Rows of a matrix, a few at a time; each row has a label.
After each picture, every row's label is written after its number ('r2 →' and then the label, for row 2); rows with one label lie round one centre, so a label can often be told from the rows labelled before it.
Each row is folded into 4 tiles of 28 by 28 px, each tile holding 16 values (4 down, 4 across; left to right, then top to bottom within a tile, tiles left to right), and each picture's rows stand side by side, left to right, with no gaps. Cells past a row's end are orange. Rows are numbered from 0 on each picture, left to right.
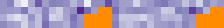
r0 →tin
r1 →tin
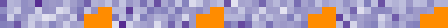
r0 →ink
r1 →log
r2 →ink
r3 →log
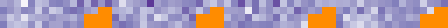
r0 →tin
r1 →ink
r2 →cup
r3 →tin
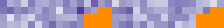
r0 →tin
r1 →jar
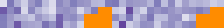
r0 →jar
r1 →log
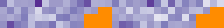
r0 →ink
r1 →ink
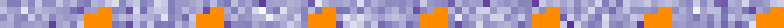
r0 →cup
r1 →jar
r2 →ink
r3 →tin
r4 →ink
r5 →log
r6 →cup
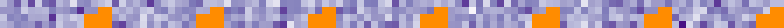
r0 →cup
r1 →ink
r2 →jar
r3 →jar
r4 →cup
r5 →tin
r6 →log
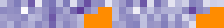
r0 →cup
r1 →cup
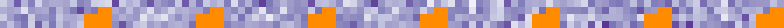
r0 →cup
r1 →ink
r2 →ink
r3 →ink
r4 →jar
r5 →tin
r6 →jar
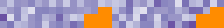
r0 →log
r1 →log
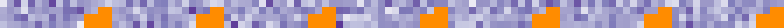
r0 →cup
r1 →cup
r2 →log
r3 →tin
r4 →tin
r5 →cup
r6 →jar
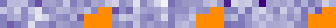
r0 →ink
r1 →jar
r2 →ink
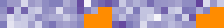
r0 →tin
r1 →ink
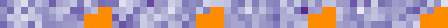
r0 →tin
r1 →ink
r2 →cup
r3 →cup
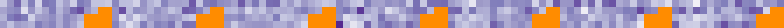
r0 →cup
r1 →tin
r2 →cup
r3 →tin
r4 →tin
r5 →cup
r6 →tin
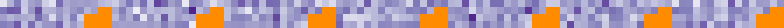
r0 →jar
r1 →cup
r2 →cup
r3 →tin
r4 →cup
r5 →log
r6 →jar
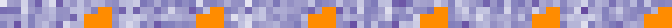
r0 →jar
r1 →tin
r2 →tin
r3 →jar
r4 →ink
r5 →tin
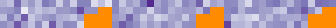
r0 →cup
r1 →ink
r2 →tin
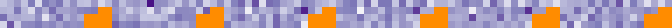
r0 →log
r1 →ink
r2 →cup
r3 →cup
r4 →cup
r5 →log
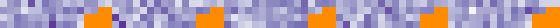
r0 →cup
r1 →log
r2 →tin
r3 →log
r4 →cup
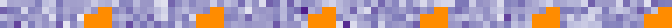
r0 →jar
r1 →jar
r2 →cup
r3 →log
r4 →jar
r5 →tin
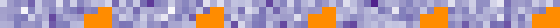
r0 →cup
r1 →ink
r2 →log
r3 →ink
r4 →jar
